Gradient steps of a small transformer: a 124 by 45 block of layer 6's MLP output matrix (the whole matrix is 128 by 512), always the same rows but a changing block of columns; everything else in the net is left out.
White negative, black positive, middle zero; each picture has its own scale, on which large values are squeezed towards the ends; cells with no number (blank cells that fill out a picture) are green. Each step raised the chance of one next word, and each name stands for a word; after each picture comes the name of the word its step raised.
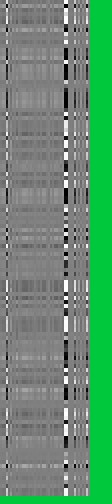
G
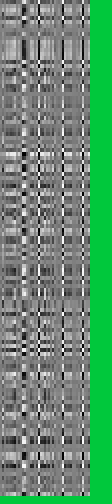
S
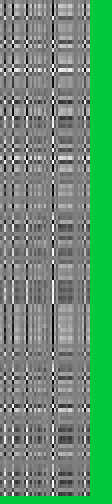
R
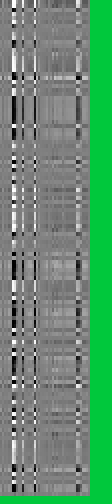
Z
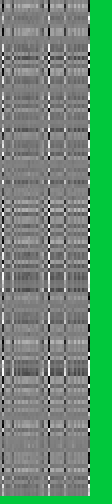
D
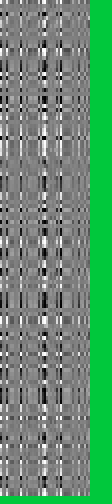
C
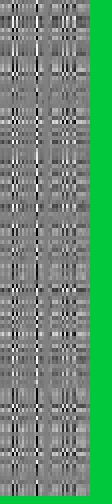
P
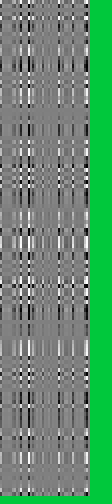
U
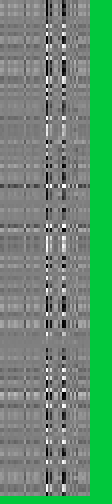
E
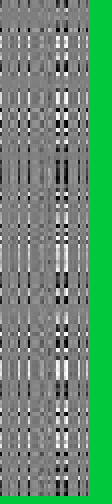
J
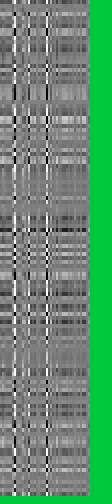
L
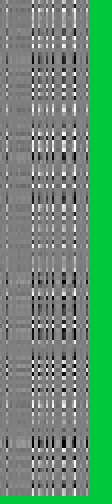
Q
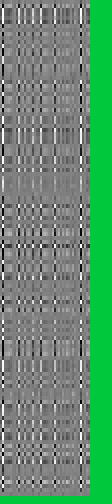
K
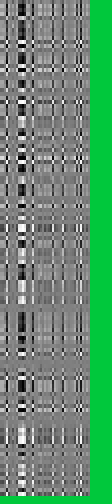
R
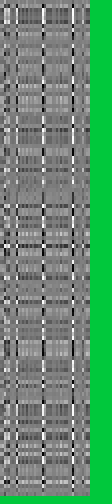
K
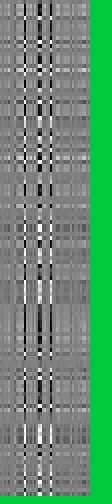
R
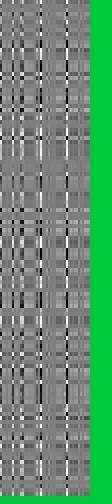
C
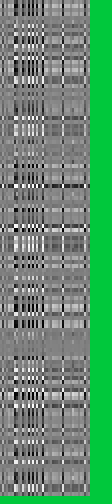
E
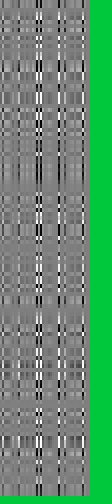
J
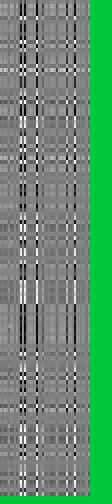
R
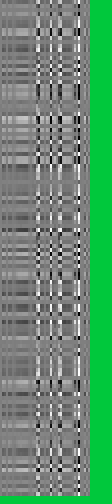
L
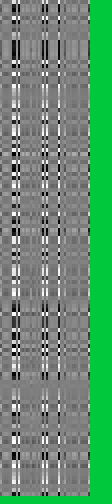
S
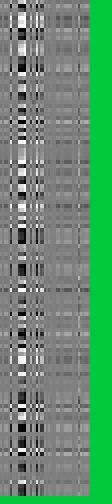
P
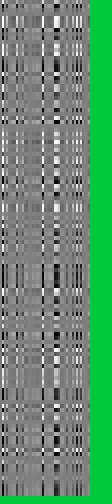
P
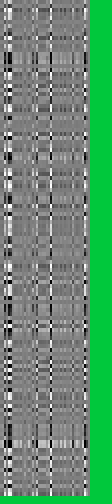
Q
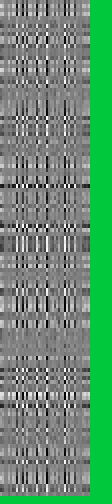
E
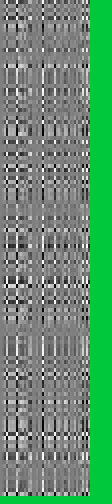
U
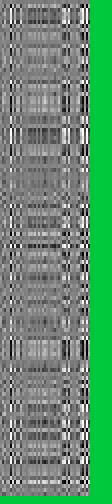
K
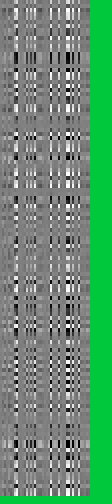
Q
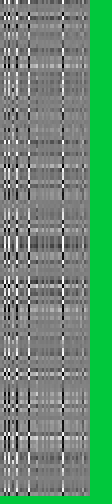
U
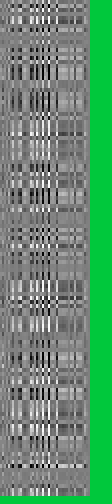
G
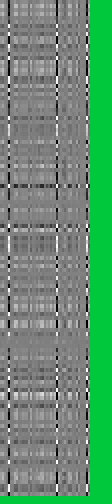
E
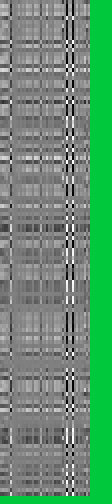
R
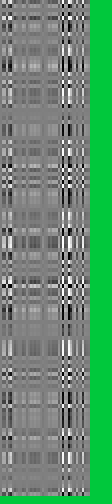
U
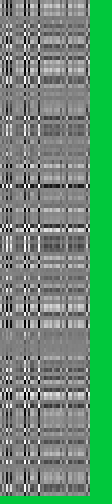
E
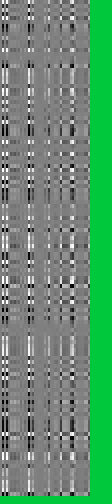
U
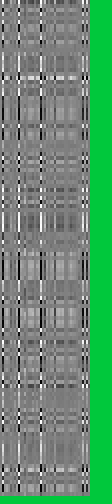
Z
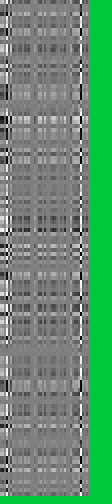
L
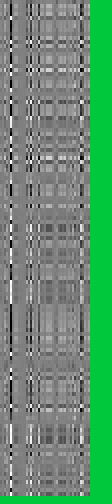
R
